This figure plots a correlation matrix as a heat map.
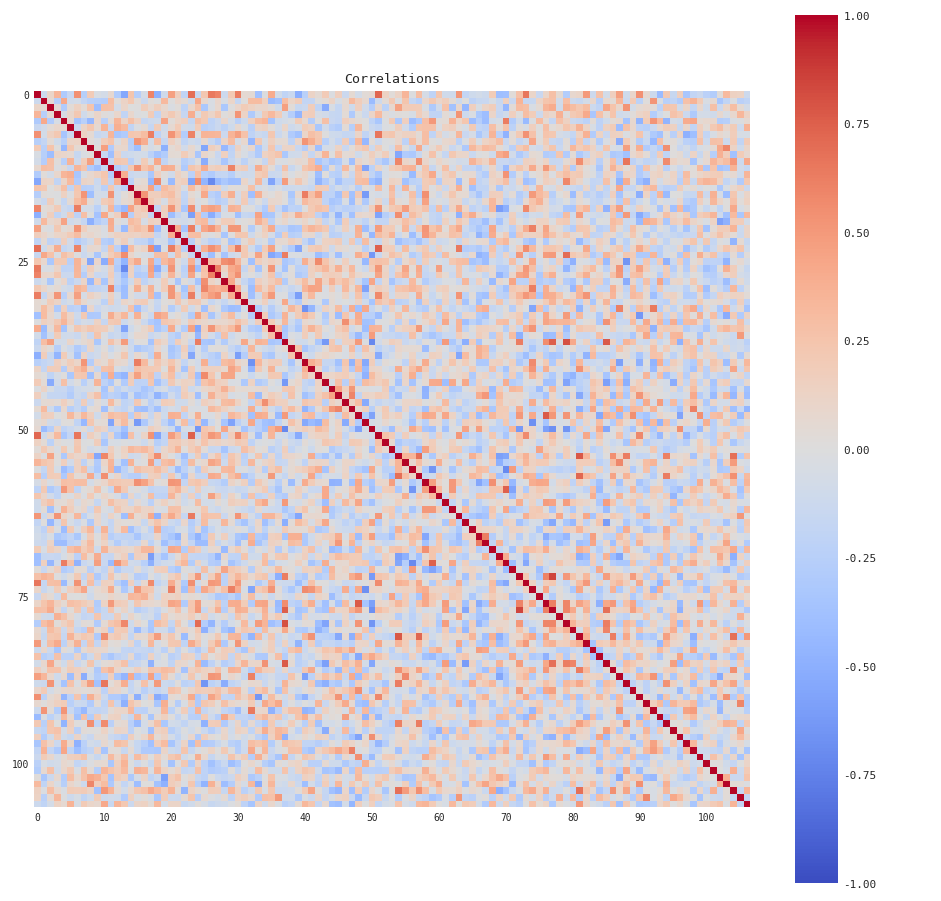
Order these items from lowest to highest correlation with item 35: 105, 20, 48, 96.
48, 96, 105, 20
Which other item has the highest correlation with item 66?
67
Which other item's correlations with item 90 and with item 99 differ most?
33
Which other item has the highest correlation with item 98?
47
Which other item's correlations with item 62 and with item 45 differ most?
58
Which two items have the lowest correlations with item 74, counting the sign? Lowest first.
49, 32
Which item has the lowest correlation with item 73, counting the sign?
70
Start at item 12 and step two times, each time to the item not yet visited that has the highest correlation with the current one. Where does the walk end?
59
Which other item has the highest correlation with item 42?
25
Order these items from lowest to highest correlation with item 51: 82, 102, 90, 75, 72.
75, 102, 72, 82, 90
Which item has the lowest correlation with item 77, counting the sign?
50
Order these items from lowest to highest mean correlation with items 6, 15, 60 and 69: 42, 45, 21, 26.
45, 26, 21, 42
